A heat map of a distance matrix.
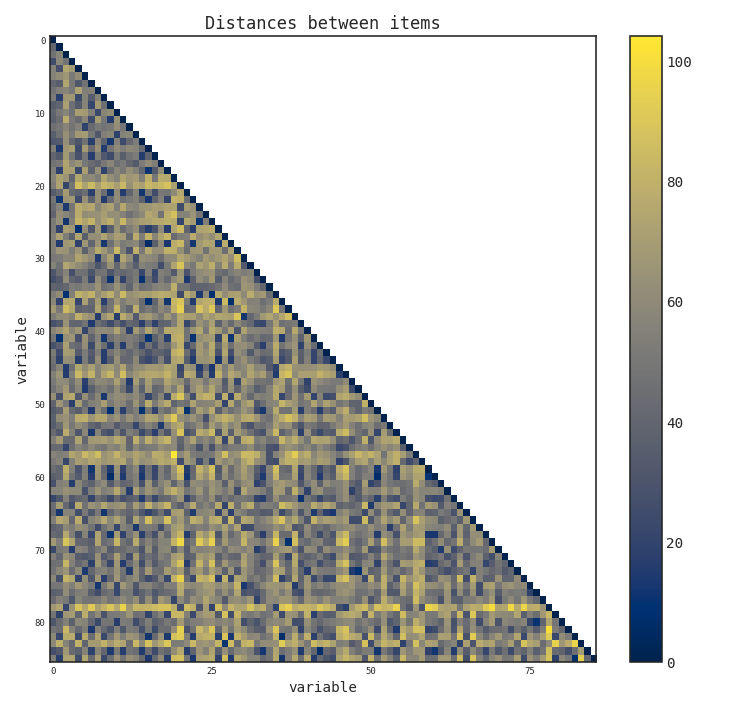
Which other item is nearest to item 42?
84
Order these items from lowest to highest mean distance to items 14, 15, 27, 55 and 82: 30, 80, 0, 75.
0, 80, 75, 30
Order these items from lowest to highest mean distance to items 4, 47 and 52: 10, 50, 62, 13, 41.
62, 41, 50, 13, 10
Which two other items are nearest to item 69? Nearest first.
37, 71
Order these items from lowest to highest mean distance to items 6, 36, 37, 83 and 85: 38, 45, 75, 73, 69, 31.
69, 73, 31, 75, 45, 38
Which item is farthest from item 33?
78
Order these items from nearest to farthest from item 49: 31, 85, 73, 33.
85, 31, 33, 73
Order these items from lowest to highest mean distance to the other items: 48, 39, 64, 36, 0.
39, 0, 48, 36, 64
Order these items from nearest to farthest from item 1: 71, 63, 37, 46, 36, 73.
36, 63, 71, 37, 73, 46
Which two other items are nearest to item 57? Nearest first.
34, 58
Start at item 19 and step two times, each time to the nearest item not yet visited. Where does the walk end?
32
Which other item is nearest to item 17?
53
